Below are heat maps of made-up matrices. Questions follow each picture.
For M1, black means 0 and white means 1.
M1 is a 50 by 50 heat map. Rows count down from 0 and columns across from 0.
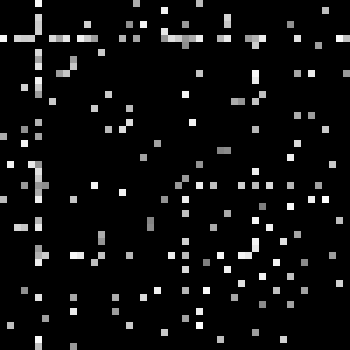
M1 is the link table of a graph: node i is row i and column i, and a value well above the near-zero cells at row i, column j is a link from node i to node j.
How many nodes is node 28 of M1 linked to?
7
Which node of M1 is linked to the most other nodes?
node 5
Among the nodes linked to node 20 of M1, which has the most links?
node 3
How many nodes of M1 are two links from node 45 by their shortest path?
10
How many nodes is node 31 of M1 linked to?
4
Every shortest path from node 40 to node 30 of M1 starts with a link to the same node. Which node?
node 34
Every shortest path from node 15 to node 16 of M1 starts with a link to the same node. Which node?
node 13
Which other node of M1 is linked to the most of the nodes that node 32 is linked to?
node 26
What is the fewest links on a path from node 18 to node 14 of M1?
2
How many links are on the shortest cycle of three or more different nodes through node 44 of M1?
3
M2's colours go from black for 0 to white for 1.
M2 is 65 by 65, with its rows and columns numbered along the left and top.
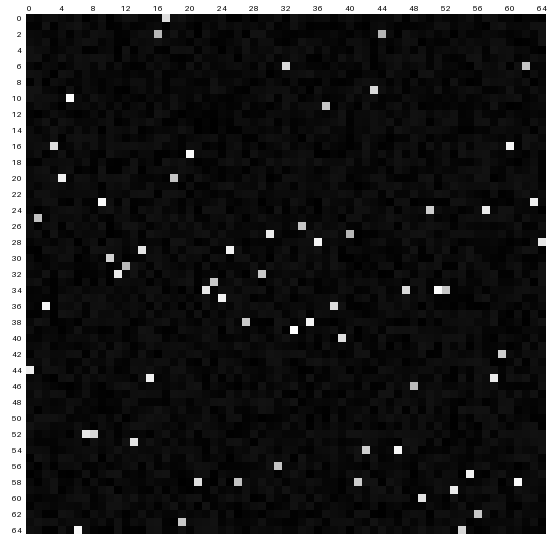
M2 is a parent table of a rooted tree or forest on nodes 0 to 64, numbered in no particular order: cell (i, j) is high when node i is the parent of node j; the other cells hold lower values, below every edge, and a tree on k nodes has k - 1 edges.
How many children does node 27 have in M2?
2
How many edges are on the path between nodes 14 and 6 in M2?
3
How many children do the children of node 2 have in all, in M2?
3
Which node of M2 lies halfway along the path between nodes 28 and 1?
32
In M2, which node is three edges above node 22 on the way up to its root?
58
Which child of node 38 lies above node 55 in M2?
35
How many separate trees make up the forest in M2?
2
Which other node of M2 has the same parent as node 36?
64
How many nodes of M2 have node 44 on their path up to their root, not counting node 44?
5
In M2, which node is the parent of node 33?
39
